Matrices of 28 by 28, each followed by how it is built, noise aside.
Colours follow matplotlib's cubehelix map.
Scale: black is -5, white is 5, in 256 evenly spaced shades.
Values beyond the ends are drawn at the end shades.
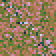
banded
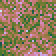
smooth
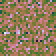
uneven rows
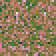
repeating columns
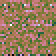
uneven rows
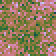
smooth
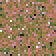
sparse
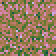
repeating columns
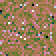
sparse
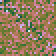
banded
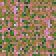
blocks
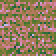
blocks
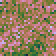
smooth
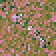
banded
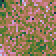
smooth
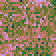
smooth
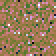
sparse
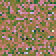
uneven rows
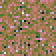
sparse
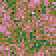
smooth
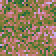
smooth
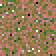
sparse
